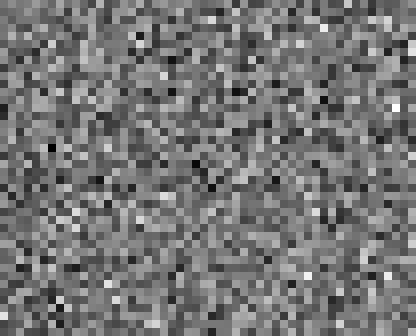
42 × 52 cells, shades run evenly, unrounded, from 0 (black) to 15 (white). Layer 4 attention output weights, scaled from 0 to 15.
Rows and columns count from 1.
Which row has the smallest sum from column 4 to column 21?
24
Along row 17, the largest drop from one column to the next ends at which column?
30
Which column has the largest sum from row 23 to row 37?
39
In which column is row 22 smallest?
26
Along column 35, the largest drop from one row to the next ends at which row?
23
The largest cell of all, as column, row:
50, 14
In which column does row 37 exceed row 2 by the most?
47
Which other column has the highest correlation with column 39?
11
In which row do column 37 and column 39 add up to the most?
35
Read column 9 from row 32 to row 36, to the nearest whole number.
11 8 3 6 7
